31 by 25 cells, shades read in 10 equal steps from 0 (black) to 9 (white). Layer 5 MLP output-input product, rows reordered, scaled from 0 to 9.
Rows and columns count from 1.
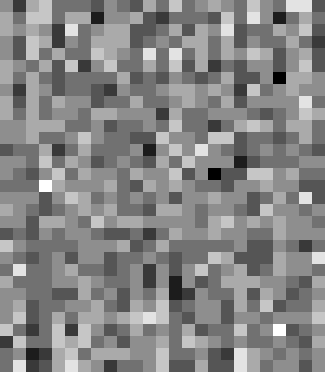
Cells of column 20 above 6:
6
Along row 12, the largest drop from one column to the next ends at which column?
19
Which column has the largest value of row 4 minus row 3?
15
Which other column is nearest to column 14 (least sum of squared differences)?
23
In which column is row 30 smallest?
3
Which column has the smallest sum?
12
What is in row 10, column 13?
2
